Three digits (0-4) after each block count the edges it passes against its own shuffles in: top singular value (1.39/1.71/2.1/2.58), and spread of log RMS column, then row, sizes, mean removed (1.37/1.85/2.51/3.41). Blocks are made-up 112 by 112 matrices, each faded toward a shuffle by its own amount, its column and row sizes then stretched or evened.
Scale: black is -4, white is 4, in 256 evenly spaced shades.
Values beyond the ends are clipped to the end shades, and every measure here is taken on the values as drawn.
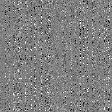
0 4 1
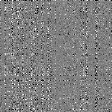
2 4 3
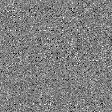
1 1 2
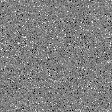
1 1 2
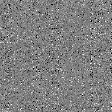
0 3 1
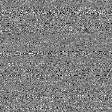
0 0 4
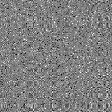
4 1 0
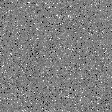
0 1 1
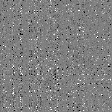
2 3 2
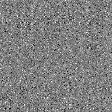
2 1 1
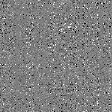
1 3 2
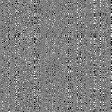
4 4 1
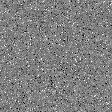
0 0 0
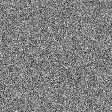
1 0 0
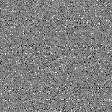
3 0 2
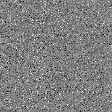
1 1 1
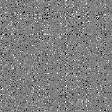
3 3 3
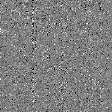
2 3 1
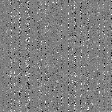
0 4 0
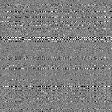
4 1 4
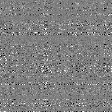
1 2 4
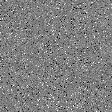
0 1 0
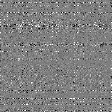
2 2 4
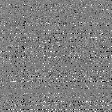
1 2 4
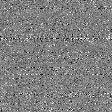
2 0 3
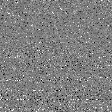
0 0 3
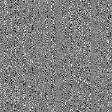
0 4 0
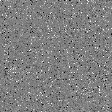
0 2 1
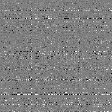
3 2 4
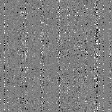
2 4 2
